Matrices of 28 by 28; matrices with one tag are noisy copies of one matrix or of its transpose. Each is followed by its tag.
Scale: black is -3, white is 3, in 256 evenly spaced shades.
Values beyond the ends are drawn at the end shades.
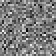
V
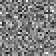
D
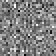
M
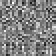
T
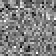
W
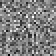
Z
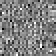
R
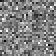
Z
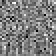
T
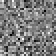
W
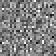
M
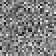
V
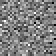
M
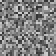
D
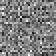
T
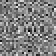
V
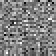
R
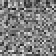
W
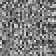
R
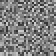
V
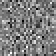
M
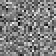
V
